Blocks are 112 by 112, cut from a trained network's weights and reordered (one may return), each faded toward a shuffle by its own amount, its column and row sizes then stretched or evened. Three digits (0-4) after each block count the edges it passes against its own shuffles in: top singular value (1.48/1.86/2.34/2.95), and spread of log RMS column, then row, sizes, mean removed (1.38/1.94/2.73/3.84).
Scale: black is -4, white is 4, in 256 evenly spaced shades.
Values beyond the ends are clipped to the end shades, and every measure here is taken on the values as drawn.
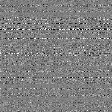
1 1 4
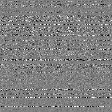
2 1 4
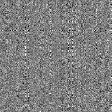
2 3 1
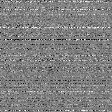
2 0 4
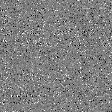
0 1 2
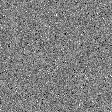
0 0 0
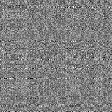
3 0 3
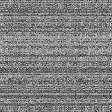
4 2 0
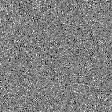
1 0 0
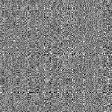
3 3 2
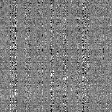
2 4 0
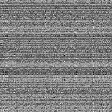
4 2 1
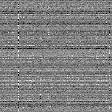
4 2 3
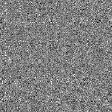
1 2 2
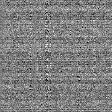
3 3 0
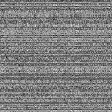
4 2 1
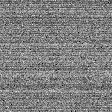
3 0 0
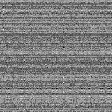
4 1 2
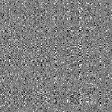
3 3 2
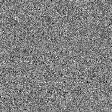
0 0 2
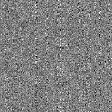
1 3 0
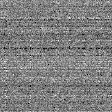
3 2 2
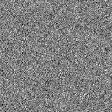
2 1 0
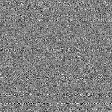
2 0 3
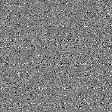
0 2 3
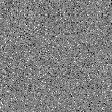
2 0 0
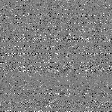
2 1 3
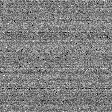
2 0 2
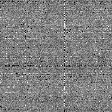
2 2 2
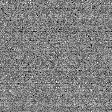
1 1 1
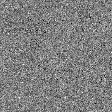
0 1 1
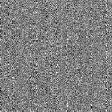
2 3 0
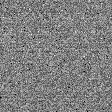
0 0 0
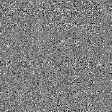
0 2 3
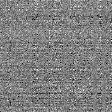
2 3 1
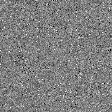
0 1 1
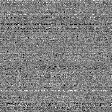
2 1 3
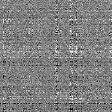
3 3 2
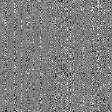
1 4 2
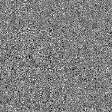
0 2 2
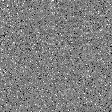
1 0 0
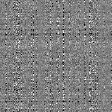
2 4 1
